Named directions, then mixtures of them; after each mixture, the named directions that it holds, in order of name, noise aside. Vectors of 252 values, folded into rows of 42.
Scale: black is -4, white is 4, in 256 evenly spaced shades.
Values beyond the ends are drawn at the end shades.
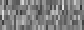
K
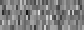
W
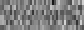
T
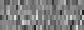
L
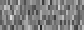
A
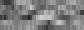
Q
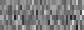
L, T.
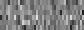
L.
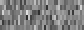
W.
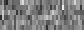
K, Q.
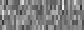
K.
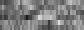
Q.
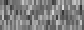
K, Q, T.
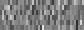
A, K, T.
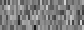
A, L, W.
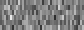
A.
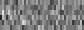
A, K, L.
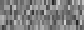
T.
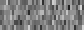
A, K, T.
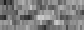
Q.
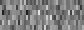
W.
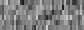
K, L, Q.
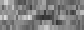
Q.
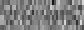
T.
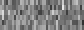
K.
